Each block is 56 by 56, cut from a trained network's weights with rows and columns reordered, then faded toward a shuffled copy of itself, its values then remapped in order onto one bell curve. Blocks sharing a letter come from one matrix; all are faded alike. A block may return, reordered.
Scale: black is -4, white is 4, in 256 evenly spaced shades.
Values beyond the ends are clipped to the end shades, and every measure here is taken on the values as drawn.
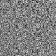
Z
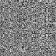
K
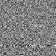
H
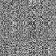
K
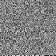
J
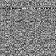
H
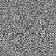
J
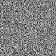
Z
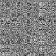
K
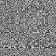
H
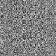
K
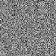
K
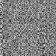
K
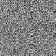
K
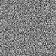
Z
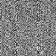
Z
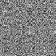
K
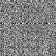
J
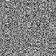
Z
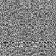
H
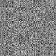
K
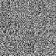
Z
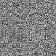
Z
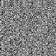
Z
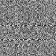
H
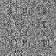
K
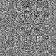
K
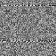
H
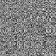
K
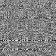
J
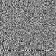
J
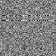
H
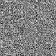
Z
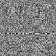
J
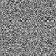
K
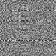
H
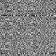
H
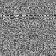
J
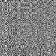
K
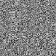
Z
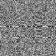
H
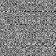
H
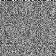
J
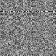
J
